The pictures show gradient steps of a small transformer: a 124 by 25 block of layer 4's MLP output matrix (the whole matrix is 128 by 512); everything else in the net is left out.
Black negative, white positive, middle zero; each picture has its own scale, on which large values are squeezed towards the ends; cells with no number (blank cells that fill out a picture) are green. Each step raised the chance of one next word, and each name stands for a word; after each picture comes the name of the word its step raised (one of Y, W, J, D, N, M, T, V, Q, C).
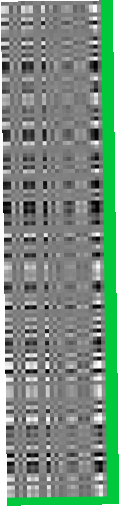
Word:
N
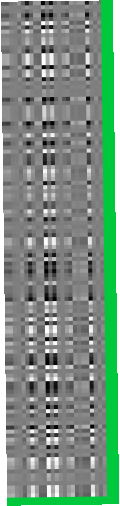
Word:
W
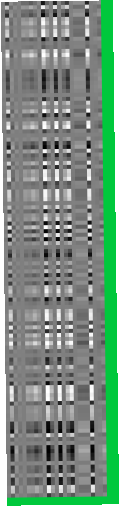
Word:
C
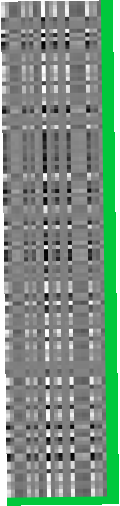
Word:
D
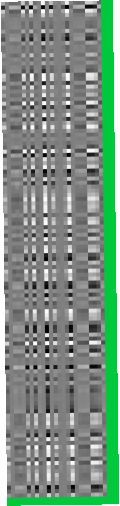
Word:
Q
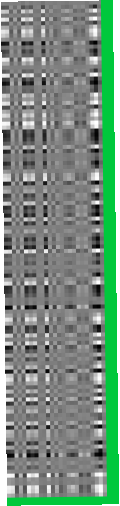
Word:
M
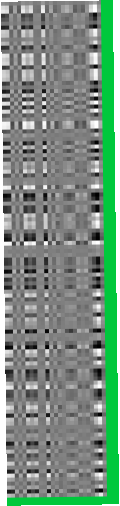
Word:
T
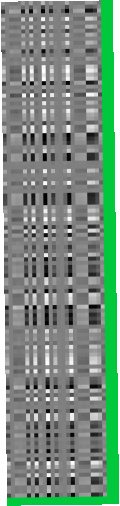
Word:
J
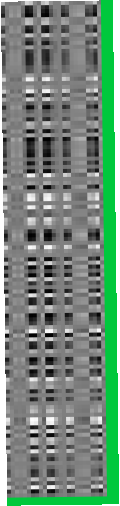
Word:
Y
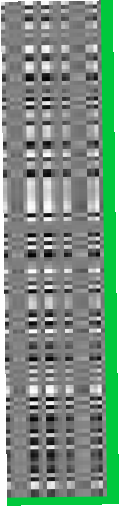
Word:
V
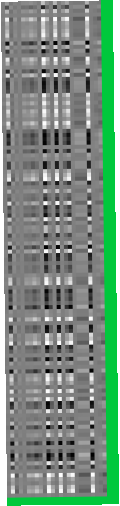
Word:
M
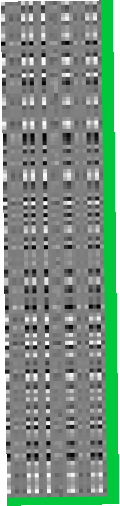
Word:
M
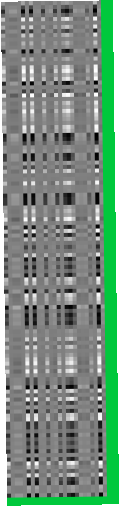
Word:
J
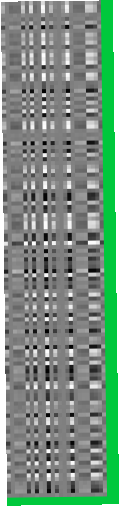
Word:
T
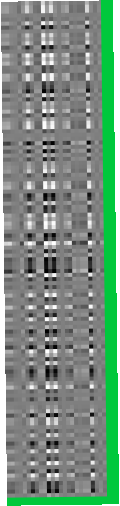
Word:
T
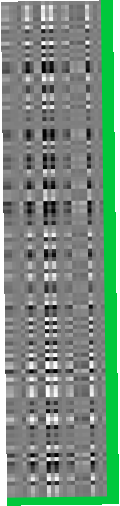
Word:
N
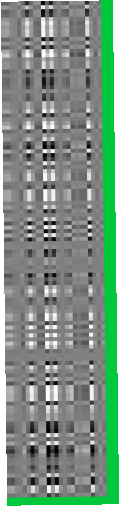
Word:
C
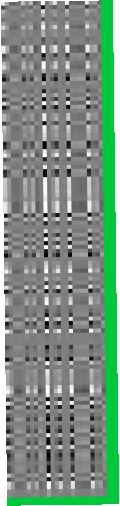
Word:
V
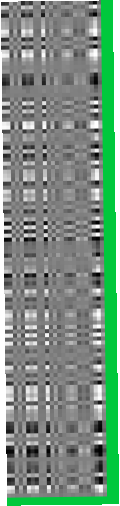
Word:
C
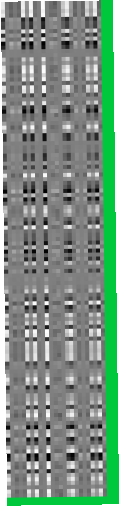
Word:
D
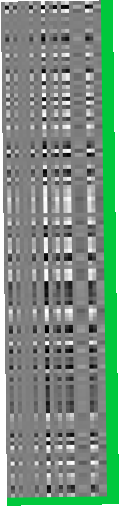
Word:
Q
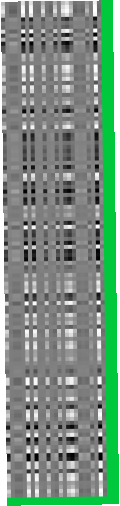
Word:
D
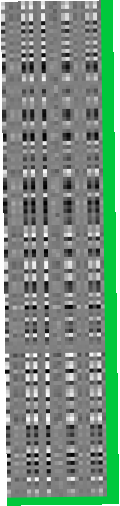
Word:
N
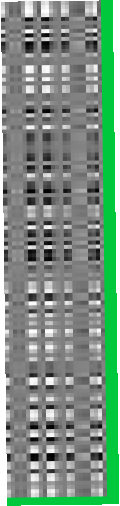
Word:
D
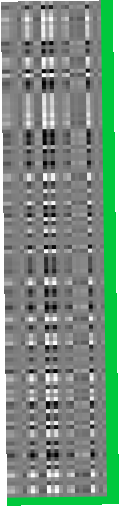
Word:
M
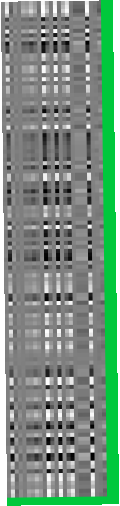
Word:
D
